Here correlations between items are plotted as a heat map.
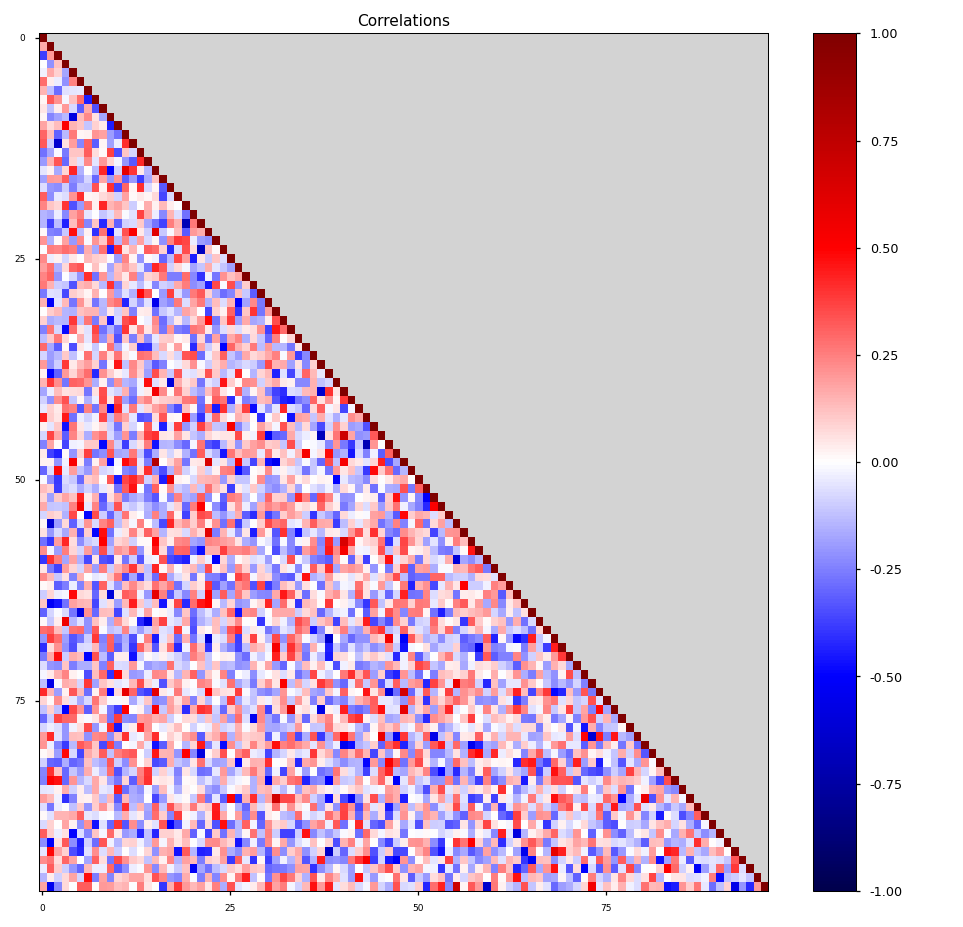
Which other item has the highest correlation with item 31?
86
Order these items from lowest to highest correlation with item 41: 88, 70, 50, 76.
76, 50, 70, 88
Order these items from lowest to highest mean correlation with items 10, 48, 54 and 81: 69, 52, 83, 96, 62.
69, 83, 52, 96, 62
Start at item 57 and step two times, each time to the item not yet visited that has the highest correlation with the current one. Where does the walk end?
45
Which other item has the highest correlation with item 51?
12
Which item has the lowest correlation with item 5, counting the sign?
65
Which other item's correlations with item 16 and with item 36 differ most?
96
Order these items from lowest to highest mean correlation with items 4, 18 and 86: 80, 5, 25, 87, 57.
57, 87, 80, 5, 25
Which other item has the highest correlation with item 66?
3
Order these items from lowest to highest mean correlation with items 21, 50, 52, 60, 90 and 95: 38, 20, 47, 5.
20, 5, 38, 47
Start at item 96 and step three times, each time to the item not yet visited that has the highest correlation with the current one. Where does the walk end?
32
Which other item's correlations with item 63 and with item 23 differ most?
9
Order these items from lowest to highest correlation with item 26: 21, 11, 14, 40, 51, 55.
55, 14, 21, 51, 11, 40
